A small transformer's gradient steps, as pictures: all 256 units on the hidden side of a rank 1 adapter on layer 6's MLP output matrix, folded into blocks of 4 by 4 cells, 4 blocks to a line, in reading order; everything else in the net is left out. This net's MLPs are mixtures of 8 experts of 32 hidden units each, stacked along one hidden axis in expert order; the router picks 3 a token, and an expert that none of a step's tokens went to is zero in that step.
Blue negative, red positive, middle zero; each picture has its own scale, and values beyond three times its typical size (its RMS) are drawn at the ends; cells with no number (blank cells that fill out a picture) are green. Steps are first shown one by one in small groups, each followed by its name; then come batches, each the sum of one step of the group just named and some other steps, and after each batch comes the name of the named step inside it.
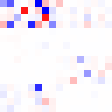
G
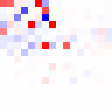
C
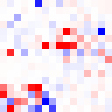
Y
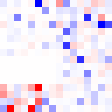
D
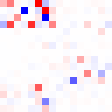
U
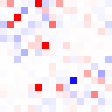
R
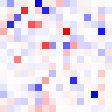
G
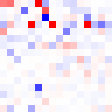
C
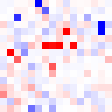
Y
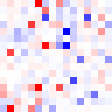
D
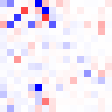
G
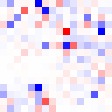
G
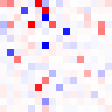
U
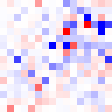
D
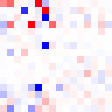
U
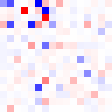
G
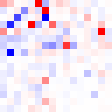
C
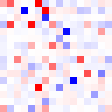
U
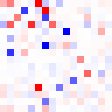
U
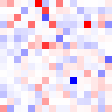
R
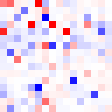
C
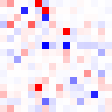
U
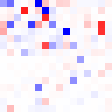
G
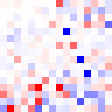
D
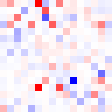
R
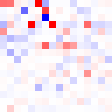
C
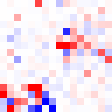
Y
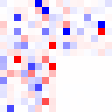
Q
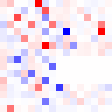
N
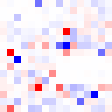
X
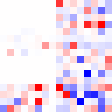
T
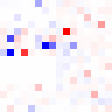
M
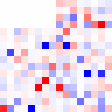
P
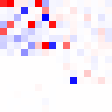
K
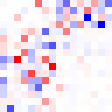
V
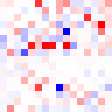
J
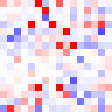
T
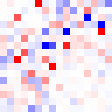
V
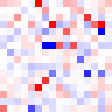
P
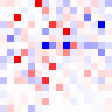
V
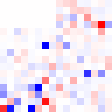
P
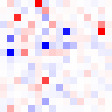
N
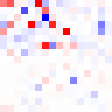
K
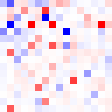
J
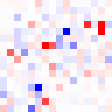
Q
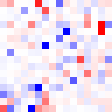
P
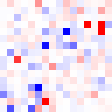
Q
